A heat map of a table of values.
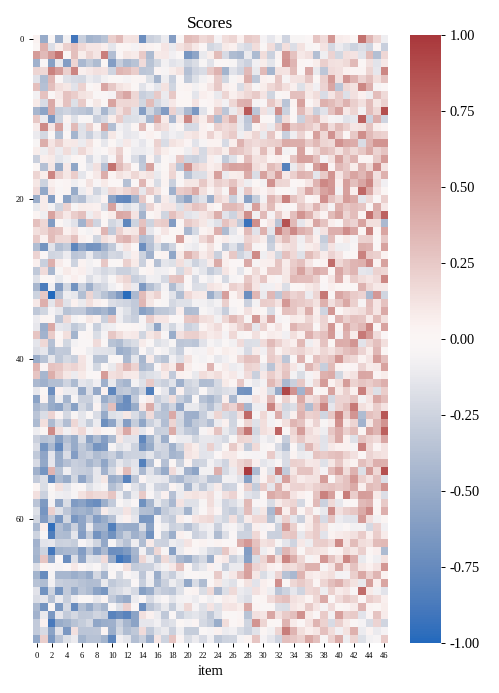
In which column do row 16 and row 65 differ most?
33
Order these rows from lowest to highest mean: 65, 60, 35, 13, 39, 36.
60, 65, 39, 36, 35, 13
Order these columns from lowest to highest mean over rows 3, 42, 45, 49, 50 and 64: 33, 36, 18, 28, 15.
15, 18, 28, 36, 33
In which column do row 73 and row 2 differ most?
2
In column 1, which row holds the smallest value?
31
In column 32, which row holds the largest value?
49
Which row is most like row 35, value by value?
21
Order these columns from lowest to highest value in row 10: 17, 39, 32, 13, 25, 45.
32, 13, 39, 17, 25, 45
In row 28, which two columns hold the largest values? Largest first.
39, 44
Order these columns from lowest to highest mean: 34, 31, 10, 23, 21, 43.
10, 21, 23, 31, 34, 43
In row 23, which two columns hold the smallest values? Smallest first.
28, 12
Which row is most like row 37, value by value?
19
